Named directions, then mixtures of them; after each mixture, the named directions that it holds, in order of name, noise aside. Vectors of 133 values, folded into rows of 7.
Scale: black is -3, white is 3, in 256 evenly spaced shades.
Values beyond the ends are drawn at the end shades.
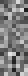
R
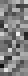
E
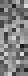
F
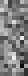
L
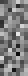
E, R.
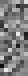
E.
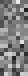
F, R.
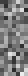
R.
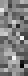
E, L.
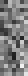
L.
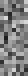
F, R.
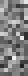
E, L.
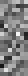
E.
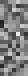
E, R.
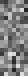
R.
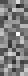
E, R.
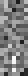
L, R.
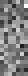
F.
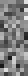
E, R.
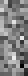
L.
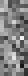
L.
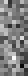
L.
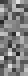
E, R.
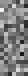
F, L.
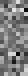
R.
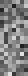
F.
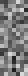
R.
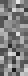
E, R.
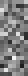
E, L.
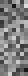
F.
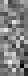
F, L.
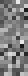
F, R.
